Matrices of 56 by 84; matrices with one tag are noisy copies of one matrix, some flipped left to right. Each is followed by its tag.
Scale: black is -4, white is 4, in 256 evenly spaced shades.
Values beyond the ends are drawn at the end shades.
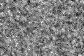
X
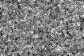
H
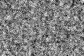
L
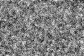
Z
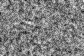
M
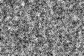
L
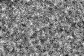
Z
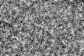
Z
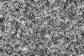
H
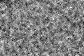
Z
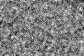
Z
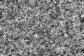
H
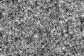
H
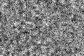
M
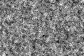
L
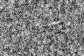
M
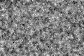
Z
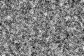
L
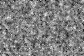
L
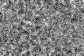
M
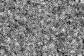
X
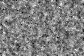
L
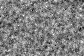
Z
